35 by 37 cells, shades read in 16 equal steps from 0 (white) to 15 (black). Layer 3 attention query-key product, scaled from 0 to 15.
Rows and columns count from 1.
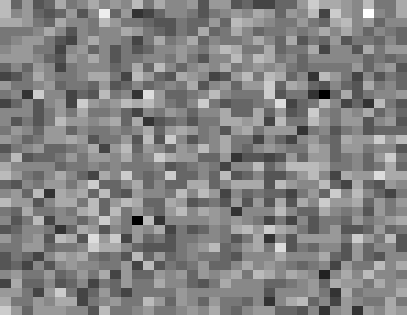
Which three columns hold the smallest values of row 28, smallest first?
26, 9, 20
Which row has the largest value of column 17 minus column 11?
27
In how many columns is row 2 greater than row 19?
14
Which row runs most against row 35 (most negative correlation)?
21
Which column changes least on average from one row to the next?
17
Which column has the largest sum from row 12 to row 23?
25
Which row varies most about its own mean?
11
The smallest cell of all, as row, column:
2, 34
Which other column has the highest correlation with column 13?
30
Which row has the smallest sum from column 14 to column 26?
31
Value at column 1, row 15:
8
